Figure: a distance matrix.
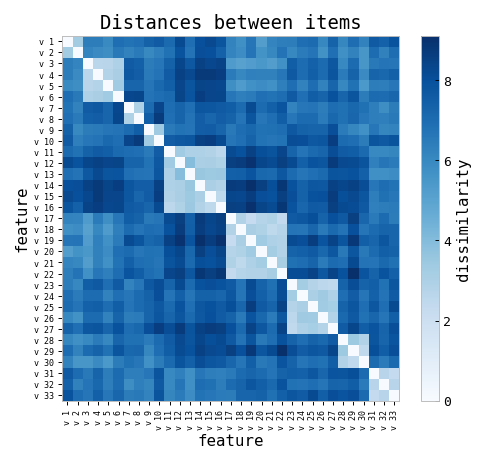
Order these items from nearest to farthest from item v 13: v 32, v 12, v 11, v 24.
v 11, v 12, v 32, v 24
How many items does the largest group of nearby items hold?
6
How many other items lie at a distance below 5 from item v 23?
4
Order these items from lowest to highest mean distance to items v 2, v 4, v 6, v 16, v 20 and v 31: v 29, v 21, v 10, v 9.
v 21, v 9, v 10, v 29
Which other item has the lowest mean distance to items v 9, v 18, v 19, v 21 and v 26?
v 17
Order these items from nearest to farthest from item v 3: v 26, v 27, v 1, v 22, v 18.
v 18, v 22, v 1, v 26, v 27
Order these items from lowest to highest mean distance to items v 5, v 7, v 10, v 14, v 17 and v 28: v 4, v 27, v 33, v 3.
v 3, v 4, v 33, v 27
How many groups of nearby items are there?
9
